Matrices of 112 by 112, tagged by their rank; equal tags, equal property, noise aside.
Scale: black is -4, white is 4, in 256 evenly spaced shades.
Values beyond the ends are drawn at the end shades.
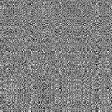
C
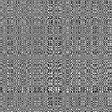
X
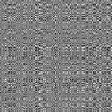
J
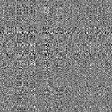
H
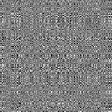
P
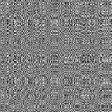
J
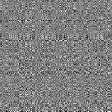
P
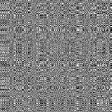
X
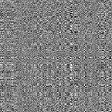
J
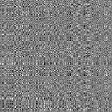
J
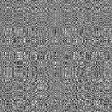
H
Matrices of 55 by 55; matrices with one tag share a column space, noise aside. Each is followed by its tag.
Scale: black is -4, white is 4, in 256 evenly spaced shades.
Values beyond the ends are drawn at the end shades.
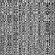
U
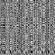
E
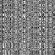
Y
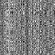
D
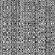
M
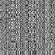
Y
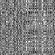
D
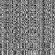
Y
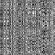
D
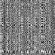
E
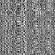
D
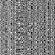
M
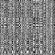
E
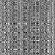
M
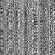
D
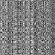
M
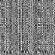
E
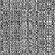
D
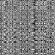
M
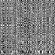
E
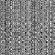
M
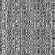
D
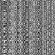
M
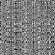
M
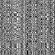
Y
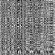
E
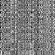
Y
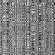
U
